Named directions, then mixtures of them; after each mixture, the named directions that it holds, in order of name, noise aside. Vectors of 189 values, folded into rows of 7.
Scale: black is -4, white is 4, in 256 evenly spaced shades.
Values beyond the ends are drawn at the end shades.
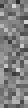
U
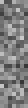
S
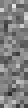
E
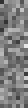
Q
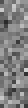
E, Q.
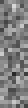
E, Q, U.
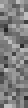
E, U.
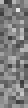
S.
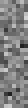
E, Q, U.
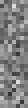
E, S, U.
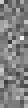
Q, S, U.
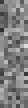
Q.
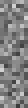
E, S.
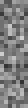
S.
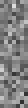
E, S, U.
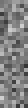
E, Q, S.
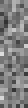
E, Q, S.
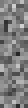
E.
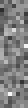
E, Q, S.
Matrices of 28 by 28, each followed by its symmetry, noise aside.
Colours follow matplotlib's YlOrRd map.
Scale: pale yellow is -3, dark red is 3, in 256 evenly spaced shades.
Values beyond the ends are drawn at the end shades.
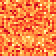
mirrored left to right.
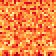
mirrored left to right.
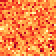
no symmetry.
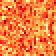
mirrored top to bottom.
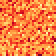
symmetric.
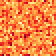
no symmetry.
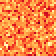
no symmetry.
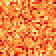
same after a half turn.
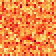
mirrored left to right.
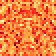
mirrored left to right.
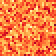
symmetric.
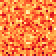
mirrored left to right.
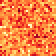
symmetric across the other diagonal.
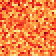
symmetric.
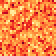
symmetric.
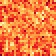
symmetric across the other diagonal.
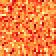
symmetric across the other diagonal.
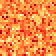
symmetric across the other diagonal.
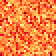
same after a half turn.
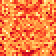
mirrored left to right.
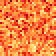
no symmetry.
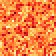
symmetric.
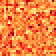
antisymmetric.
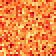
symmetric across the other diagonal.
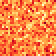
symmetric across the other diagonal.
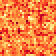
antisymmetric.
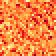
symmetric across the other diagonal.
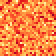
symmetric.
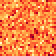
symmetric.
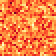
no symmetry.
